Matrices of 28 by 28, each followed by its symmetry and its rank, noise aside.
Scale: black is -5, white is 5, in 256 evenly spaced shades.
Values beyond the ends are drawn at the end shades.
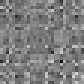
symmetric, rank three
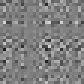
no symmetry, rank three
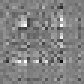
symmetric, rank three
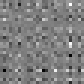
antisymmetric, rank two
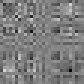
symmetric, rank two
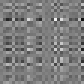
no symmetry, rank one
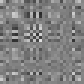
symmetric, rank two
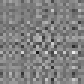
no symmetry, rank three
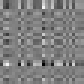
no symmetry, rank one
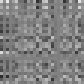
no symmetry, rank two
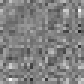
symmetric, rank three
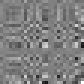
symmetric, rank two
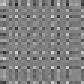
symmetric, rank one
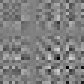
symmetric, rank two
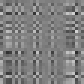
no symmetry, rank one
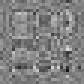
no symmetry, rank three
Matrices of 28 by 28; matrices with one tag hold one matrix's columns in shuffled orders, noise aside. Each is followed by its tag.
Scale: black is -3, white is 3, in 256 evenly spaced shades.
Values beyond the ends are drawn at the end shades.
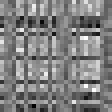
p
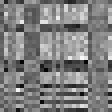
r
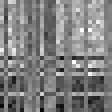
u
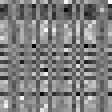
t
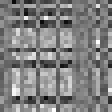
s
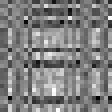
s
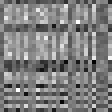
r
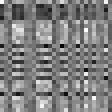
t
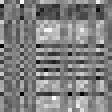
t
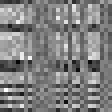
r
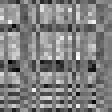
r
